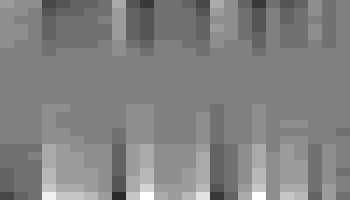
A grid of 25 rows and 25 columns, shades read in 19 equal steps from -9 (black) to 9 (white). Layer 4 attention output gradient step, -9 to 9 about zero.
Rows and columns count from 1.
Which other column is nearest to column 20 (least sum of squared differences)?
8
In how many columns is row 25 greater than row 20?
16
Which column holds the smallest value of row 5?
11
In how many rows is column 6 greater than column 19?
7
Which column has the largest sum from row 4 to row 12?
9
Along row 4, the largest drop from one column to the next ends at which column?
10
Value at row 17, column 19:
1
